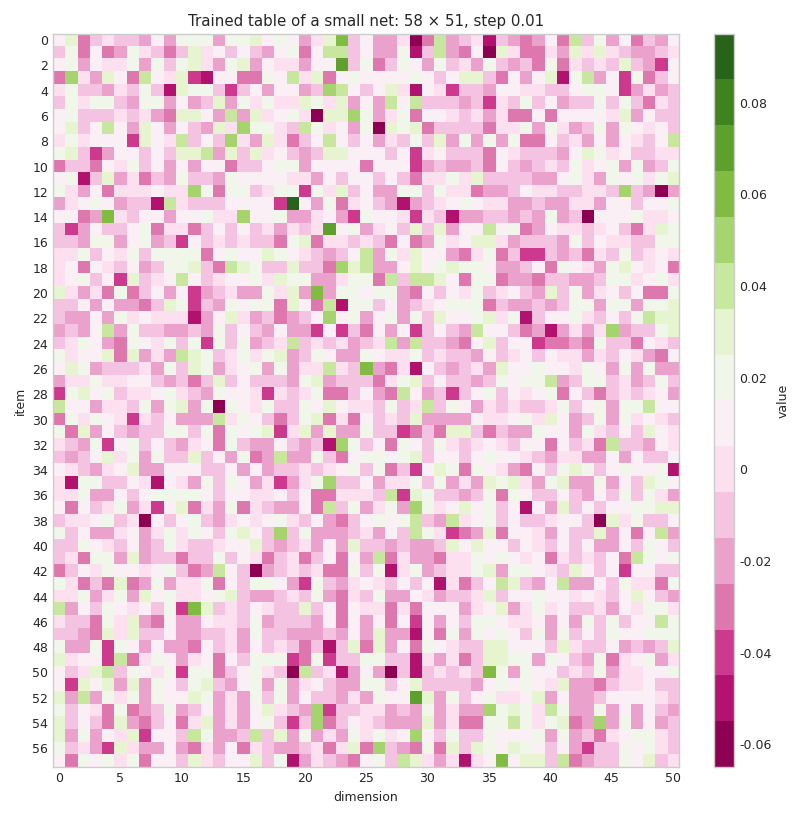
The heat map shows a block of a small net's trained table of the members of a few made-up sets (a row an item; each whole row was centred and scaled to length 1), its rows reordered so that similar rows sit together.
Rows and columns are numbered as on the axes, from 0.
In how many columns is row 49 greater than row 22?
21
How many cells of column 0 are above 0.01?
16
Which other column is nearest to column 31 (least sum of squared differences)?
42
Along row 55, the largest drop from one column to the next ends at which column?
7
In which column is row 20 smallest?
11
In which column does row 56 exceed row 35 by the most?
26
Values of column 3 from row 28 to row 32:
0.01 -0.02 0.02 -0.02 0.02
